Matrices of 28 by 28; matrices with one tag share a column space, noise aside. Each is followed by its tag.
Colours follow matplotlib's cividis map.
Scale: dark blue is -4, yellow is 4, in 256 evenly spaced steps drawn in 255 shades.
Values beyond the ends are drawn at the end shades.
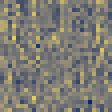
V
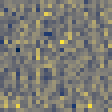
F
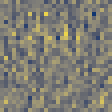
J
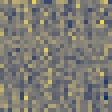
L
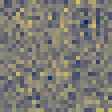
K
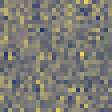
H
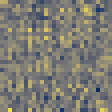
H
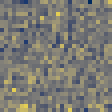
V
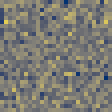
K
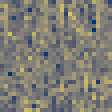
H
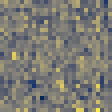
H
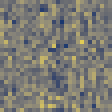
F
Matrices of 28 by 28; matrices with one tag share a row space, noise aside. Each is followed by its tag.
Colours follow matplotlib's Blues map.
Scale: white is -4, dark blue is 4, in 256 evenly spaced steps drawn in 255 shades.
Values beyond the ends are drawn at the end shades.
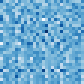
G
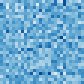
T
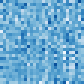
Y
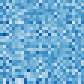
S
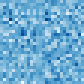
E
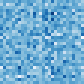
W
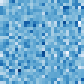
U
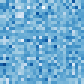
S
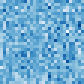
Y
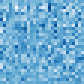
Y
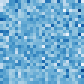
U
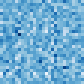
W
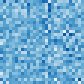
Y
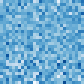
T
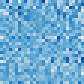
U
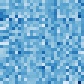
U
